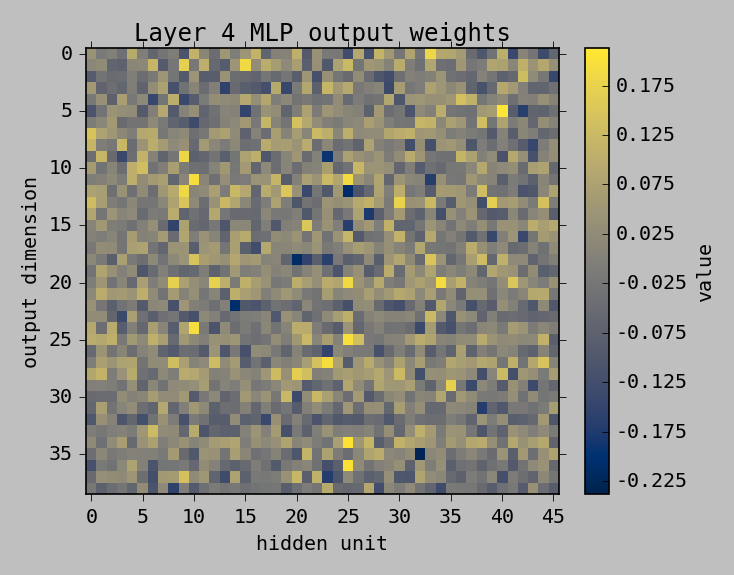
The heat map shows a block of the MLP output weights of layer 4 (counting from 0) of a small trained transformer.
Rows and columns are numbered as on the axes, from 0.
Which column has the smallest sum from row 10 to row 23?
42
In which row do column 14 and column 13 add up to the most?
13
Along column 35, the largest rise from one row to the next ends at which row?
27
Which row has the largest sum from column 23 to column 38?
20
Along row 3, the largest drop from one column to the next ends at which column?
19
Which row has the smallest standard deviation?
21
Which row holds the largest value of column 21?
15
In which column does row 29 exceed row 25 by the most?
35
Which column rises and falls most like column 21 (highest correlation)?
23
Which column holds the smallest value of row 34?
28
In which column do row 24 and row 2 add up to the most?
10
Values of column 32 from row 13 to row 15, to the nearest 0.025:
0.05 -0.075 -0.025
